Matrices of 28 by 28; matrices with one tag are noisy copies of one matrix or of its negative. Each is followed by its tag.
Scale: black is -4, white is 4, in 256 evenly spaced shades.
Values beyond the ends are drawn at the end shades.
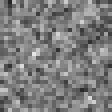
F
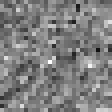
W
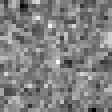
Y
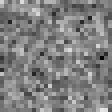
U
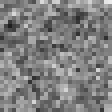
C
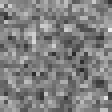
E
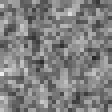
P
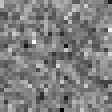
E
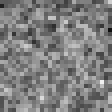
E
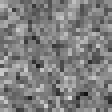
P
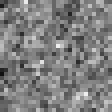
P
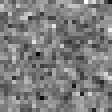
E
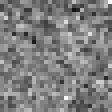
E
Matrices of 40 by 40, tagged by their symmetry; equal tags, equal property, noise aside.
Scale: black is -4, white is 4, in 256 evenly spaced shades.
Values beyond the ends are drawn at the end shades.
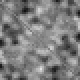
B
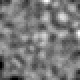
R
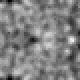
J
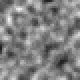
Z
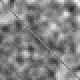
R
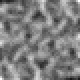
B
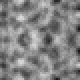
J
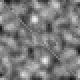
B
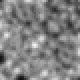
R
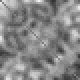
Z
